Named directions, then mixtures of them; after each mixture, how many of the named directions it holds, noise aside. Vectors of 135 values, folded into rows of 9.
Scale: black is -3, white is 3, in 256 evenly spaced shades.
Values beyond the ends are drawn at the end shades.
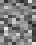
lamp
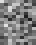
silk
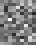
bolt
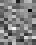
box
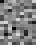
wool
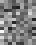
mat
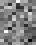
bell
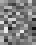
four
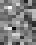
three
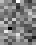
three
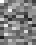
two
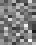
two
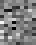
two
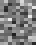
three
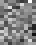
three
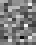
two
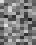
one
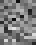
four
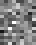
four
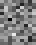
one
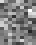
three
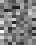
one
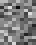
four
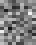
one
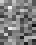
two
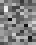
one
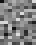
one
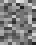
three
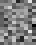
two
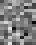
two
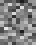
four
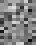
two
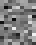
four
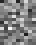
three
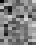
four
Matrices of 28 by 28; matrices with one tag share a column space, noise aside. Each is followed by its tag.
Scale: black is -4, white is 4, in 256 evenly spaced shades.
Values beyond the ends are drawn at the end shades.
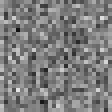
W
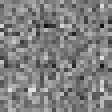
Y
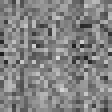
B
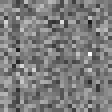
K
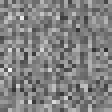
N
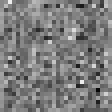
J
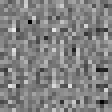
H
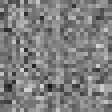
N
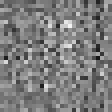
B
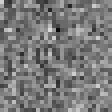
J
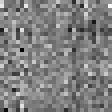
J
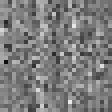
B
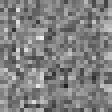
H
